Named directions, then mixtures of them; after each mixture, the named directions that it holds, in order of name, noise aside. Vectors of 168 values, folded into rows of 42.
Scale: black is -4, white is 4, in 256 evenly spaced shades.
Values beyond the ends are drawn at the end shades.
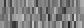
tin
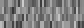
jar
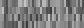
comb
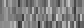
comb, jar, tin.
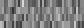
jar.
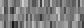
comb, jar, tin.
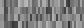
comb, tin.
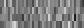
tin.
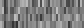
comb, jar, tin.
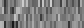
comb, jar, tin.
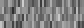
jar.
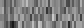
comb, tin.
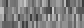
comb.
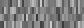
jar.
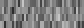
jar.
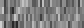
comb, jar, tin.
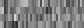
comb, jar, tin.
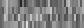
comb.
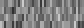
jar.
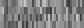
comb.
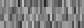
comb, jar.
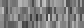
comb.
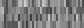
comb.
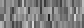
comb, jar, tin.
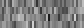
comb, tin.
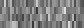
tin.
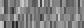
comb, jar, tin.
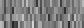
jar, tin.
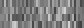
tin.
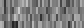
comb, jar, tin.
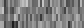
comb, jar, tin.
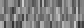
jar.
